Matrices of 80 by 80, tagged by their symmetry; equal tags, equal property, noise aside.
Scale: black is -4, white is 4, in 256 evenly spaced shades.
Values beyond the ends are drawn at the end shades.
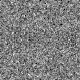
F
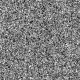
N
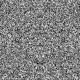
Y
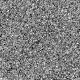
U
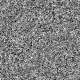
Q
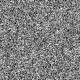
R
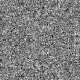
F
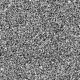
Q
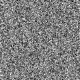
R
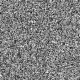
N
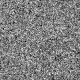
Q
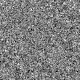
Q
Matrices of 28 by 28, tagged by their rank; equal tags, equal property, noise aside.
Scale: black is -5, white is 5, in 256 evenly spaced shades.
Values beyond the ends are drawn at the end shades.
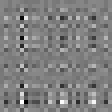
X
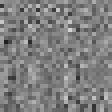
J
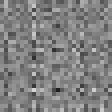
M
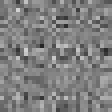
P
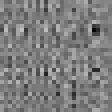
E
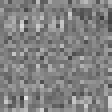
E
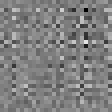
P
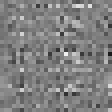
E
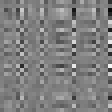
X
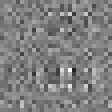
M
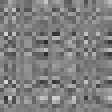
P
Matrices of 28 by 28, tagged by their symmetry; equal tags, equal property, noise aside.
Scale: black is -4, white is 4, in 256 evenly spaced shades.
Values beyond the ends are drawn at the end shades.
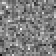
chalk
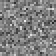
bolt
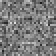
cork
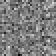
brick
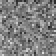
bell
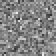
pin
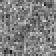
bolt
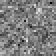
chalk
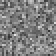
chalk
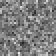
bolt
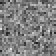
chalk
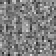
brick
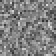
pin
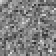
pin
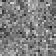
bell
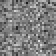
brick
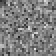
pin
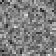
pin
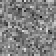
bolt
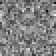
cork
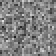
brick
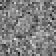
pin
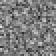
bolt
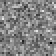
chalk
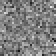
bell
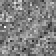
pin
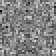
cork
